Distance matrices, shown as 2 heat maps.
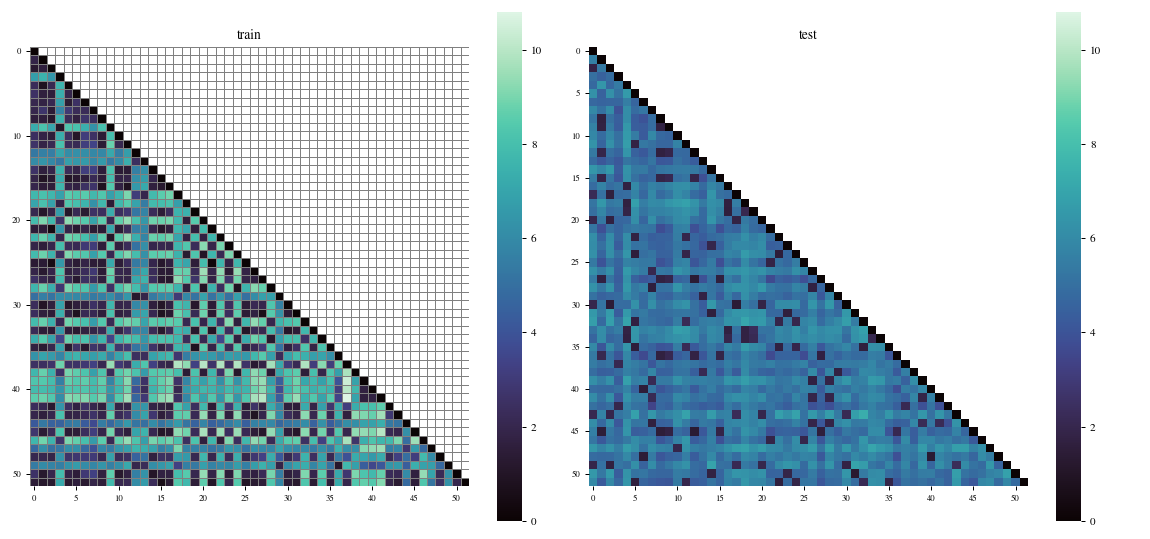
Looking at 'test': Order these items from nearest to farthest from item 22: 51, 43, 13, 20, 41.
51, 13, 41, 20, 43
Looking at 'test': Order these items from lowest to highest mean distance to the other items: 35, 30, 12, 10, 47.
12, 35, 30, 10, 47
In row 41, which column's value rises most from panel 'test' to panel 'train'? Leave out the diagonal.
26
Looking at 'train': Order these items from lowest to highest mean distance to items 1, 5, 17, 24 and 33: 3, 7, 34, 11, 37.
7, 11, 37, 3, 34
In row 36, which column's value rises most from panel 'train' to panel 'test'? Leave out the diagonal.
49
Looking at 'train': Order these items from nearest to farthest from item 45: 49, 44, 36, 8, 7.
8, 7, 44, 49, 36
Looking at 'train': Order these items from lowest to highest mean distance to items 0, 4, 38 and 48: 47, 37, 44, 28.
37, 44, 47, 28
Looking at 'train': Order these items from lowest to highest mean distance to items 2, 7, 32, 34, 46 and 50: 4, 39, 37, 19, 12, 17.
19, 4, 37, 12, 39, 17
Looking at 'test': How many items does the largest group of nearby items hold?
8
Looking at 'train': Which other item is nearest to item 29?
12
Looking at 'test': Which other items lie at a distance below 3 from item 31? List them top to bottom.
14, 23, 50
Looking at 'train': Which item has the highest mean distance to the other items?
41
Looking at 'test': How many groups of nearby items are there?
11
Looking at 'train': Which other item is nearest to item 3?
9
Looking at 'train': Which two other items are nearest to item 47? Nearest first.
44, 7
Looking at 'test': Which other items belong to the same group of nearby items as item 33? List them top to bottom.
4, 16, 18, 19, 34
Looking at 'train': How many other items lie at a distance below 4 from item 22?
10
